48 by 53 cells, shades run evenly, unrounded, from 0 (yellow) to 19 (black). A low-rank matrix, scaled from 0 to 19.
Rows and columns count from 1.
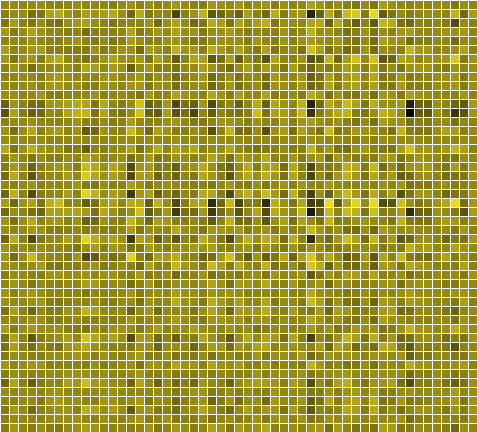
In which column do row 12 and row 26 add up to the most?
46
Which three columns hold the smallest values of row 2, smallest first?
42, 40, 39
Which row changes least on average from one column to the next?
16
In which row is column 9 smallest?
13
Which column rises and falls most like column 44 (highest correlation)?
38
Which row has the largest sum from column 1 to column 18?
3
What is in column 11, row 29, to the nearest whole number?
11
